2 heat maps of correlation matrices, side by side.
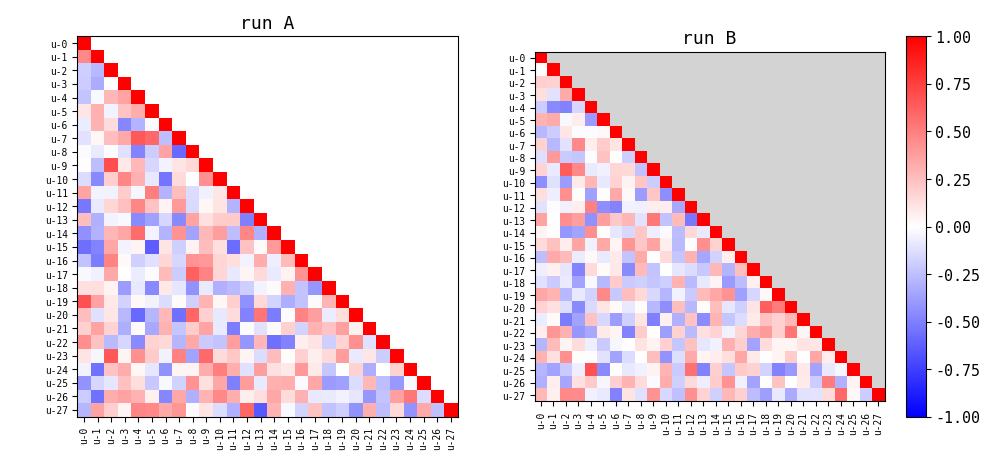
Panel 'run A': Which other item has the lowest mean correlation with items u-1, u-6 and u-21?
u-26
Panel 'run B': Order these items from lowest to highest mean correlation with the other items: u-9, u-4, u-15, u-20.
u-4, u-20, u-9, u-15
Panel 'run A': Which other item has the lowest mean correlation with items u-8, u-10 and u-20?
u-7
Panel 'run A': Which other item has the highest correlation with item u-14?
u-4
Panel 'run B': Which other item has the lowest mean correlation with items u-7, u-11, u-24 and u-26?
u-17
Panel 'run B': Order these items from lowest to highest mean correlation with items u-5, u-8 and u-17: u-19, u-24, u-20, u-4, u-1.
u-4, u-24, u-20, u-19, u-1
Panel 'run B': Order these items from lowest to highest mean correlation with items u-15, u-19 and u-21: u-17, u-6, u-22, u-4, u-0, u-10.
u-6, u-17, u-10, u-4, u-22, u-0
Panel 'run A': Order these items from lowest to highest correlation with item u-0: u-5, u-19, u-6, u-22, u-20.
u-6, u-5, u-20, u-22, u-19
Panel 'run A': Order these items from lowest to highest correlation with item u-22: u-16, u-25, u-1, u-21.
u-25, u-21, u-16, u-1
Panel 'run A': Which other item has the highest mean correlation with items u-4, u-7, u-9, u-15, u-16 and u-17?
u-2
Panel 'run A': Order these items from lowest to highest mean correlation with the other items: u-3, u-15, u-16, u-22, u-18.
u-18, u-22, u-15, u-3, u-16
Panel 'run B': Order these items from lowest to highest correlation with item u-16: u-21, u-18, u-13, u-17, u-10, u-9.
u-13, u-18, u-21, u-9, u-10, u-17
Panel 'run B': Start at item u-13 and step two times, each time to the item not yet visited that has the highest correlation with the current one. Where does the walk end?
u-2
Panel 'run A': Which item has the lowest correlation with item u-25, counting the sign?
u-11
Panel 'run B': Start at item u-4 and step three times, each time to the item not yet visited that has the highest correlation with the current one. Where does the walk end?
u-27
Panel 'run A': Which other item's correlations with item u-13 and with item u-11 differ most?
u-5
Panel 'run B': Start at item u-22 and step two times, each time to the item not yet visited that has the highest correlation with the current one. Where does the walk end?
u-18
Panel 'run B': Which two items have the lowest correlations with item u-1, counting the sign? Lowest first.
u-4, u-25
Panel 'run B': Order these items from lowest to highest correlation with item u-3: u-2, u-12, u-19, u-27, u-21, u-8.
u-21, u-8, u-19, u-12, u-2, u-27
